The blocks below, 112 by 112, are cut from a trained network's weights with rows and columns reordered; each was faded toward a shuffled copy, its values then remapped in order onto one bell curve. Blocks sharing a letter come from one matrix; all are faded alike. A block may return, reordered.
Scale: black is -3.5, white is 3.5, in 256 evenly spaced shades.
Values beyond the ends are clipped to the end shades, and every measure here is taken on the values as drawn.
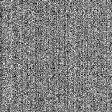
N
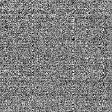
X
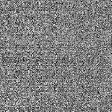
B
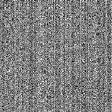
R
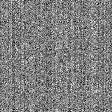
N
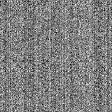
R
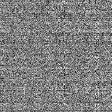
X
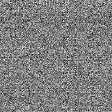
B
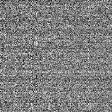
X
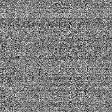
X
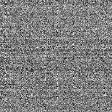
X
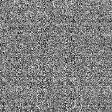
B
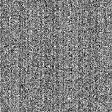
N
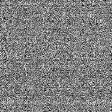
B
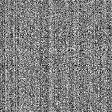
R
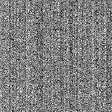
R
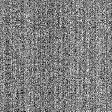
R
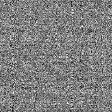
B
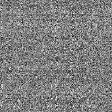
B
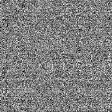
B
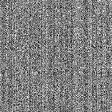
R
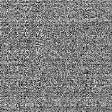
X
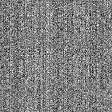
R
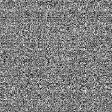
B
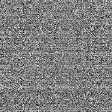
X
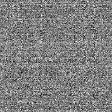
X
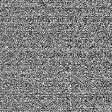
X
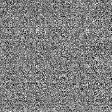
B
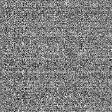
X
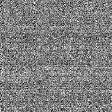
X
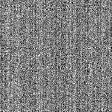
R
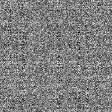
B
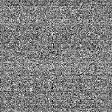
X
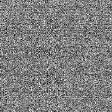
B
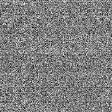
B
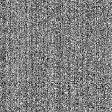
N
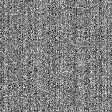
N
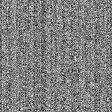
N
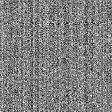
R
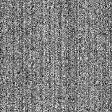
R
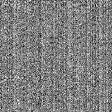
R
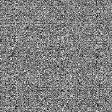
B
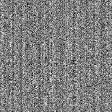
N
